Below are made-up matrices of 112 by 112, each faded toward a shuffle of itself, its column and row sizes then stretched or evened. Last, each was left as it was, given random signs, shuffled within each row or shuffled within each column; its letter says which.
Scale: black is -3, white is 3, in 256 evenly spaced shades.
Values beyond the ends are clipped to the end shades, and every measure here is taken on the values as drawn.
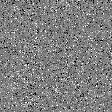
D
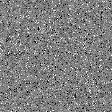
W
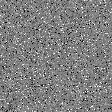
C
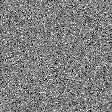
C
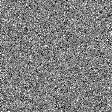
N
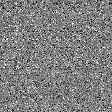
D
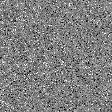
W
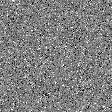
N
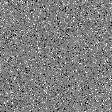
N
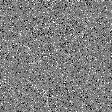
W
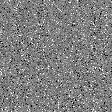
N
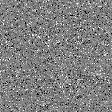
D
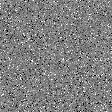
C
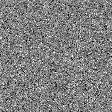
C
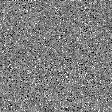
W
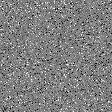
C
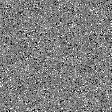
W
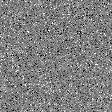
C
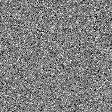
N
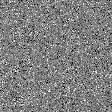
N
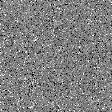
D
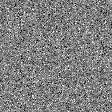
N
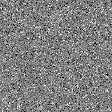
D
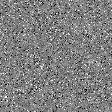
D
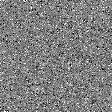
N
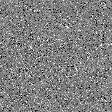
W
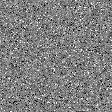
C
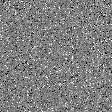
N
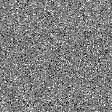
D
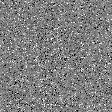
W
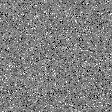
C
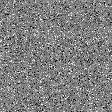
C
